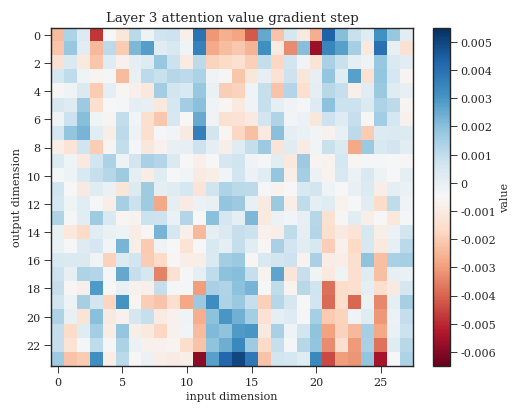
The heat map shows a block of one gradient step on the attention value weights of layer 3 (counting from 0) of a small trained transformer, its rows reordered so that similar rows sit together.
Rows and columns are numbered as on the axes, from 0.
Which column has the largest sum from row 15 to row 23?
14
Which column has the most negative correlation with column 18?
19
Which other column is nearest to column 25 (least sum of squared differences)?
21
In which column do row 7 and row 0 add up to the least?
15
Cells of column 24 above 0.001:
5
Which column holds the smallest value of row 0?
3
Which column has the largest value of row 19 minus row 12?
12
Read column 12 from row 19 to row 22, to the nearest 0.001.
0.003 0.002 0.002 0.002
